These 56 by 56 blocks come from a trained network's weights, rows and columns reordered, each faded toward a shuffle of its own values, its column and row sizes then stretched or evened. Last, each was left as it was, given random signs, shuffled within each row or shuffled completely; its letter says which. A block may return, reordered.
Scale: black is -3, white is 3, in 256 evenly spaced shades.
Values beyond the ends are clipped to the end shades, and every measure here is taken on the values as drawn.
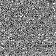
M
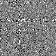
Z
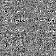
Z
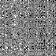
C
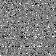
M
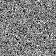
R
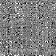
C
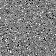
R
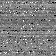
M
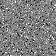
R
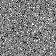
R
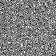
R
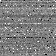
M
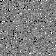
M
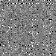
Z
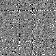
Z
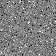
R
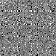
C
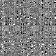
C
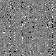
Z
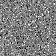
R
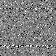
M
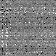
C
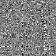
Z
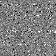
M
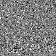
M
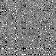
C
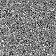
M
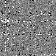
Z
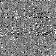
Z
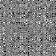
C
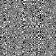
C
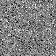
R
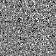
Z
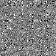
Z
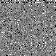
Z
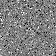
R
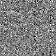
Z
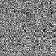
C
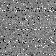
M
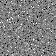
R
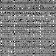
C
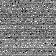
M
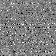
M
